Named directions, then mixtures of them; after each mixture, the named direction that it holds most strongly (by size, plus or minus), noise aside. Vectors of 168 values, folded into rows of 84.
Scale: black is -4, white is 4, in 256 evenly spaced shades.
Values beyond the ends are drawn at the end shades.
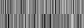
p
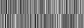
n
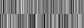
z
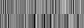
p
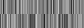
z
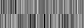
z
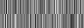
n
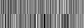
n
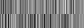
p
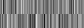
z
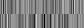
z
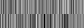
z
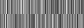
n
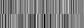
z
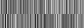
n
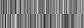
n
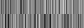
p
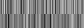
p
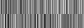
n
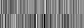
n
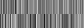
z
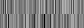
p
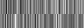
n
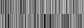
p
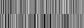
p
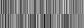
n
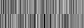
z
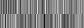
n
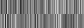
n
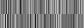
n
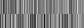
z
